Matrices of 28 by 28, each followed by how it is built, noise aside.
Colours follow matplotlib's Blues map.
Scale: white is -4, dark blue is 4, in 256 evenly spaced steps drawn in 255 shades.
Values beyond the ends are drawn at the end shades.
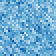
Toeplitz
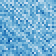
Toeplitz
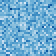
noise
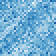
Hankel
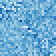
block diagonal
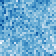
smooth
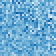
upper triangular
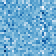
uneven columns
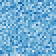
noise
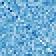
diagonal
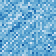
Hankel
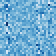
uneven columns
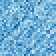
Hankel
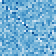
diagonal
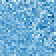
upper triangular
